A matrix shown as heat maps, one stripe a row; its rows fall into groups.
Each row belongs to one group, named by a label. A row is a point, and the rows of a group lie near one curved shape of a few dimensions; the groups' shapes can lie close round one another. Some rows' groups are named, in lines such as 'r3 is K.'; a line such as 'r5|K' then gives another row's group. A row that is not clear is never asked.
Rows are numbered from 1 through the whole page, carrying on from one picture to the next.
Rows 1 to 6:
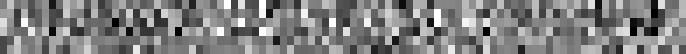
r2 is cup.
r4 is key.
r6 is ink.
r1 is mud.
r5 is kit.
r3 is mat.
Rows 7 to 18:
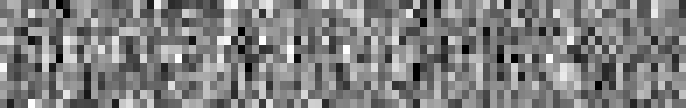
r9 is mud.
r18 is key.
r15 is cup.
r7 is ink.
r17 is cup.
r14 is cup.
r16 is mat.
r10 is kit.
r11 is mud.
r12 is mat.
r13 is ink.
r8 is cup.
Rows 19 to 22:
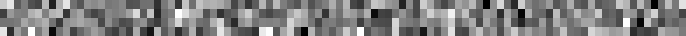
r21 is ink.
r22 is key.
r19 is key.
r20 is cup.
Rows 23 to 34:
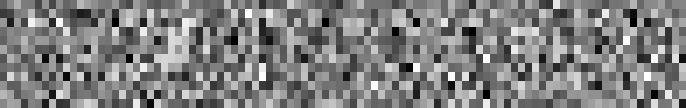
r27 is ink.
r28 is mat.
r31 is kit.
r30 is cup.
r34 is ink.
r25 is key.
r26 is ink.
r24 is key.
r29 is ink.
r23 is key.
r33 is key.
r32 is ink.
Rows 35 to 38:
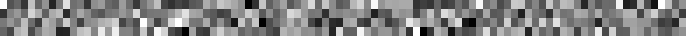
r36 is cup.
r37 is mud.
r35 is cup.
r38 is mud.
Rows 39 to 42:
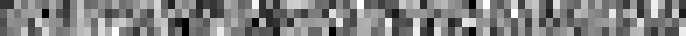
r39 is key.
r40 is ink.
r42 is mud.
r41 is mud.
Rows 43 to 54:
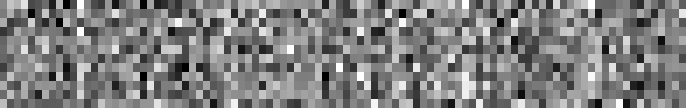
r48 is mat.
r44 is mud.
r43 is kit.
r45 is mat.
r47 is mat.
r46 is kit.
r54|ink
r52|mat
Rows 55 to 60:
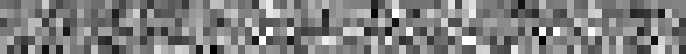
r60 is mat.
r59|mud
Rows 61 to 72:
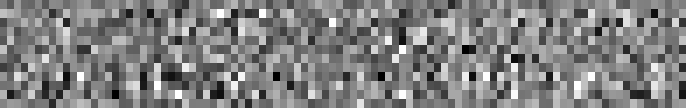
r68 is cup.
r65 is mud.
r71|mat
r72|key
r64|mud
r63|ink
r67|ink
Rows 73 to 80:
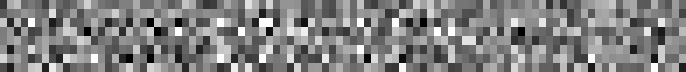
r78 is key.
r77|mat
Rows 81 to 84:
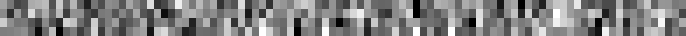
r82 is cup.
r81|cup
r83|mud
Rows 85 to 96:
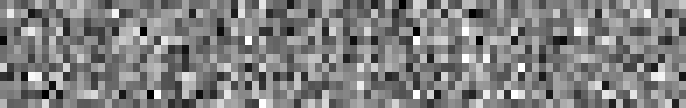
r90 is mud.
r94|key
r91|mat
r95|ink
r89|cup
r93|cup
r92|cup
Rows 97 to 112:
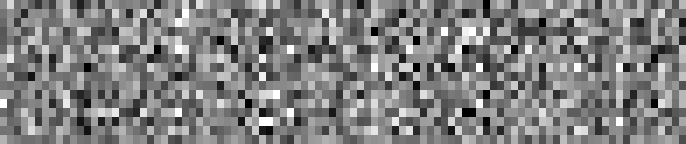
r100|mat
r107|key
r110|key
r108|cup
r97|key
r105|mud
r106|cup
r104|ink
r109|mud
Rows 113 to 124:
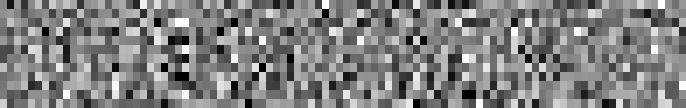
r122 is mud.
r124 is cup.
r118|cup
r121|mud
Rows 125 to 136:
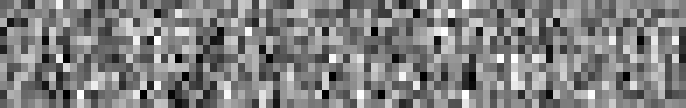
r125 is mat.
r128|cup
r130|cup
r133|mud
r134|ink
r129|ink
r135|kit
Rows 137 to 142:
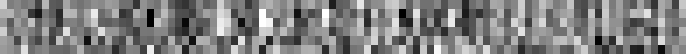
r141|mat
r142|mat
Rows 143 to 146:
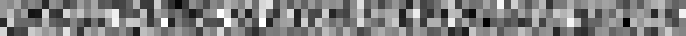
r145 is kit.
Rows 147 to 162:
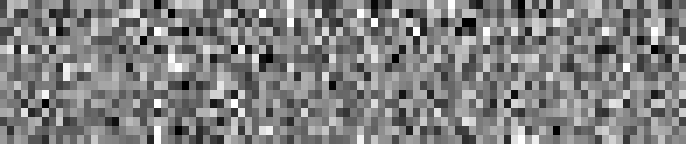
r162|ink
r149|mud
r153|ink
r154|ink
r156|mud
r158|ink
